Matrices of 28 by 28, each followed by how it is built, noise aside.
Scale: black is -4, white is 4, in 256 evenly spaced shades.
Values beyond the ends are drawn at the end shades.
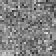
smooth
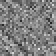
Toeplitz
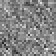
Toeplitz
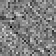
Toeplitz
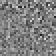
upper triangular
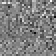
upper triangular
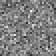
noise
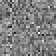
low rank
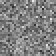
noise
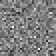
low rank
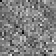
Toeplitz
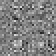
low rank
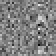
low rank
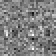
low rank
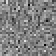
low rank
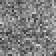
smooth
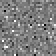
sparse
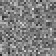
noise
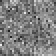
smooth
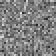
noise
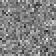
noise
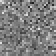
upper triangular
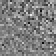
upper triangular
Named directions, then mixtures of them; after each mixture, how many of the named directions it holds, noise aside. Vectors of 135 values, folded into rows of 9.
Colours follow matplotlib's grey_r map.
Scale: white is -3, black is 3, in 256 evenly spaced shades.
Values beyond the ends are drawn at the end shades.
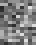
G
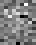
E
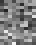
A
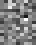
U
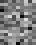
four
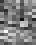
two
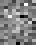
one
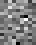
two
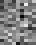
three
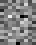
four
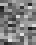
one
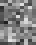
two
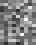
two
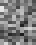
two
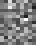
one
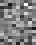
three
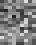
three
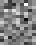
two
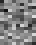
one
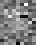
one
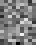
three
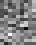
three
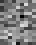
three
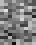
one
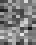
three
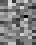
two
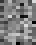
four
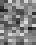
three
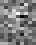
two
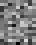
two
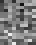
one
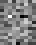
four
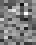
three
